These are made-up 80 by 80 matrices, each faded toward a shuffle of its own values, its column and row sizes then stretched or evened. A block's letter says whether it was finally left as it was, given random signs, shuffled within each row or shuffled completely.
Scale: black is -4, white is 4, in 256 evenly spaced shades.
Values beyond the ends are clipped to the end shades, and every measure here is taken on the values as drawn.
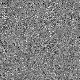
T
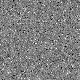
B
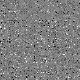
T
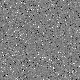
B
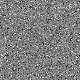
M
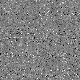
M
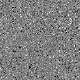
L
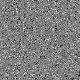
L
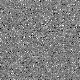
M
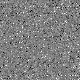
M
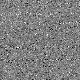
M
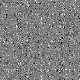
L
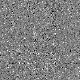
T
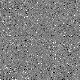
L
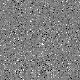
L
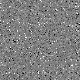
T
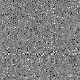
L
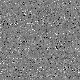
M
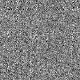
T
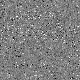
M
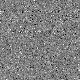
M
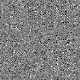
L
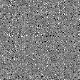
L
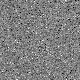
B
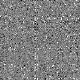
L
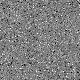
B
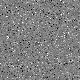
B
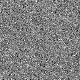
M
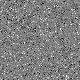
B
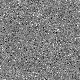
B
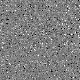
L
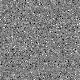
M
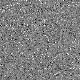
M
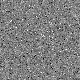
B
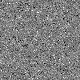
B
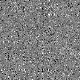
T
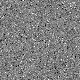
B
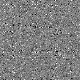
L
